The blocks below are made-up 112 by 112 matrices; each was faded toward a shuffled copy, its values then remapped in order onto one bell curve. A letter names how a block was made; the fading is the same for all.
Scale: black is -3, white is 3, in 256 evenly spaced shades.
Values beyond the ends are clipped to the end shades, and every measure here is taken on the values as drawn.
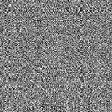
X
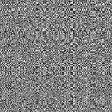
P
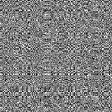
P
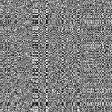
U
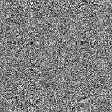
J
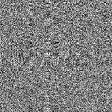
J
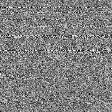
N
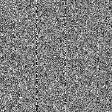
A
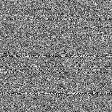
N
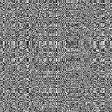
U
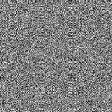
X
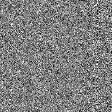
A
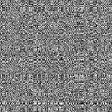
P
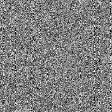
A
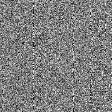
A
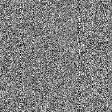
A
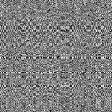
P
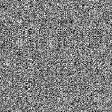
J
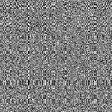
U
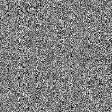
A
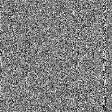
A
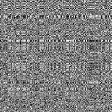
P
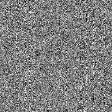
A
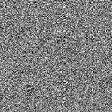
J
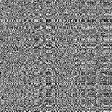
P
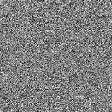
J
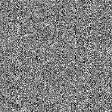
A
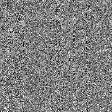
A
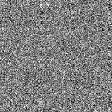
J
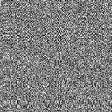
X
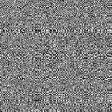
P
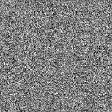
J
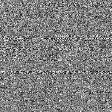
N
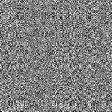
X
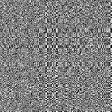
U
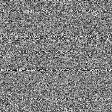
N
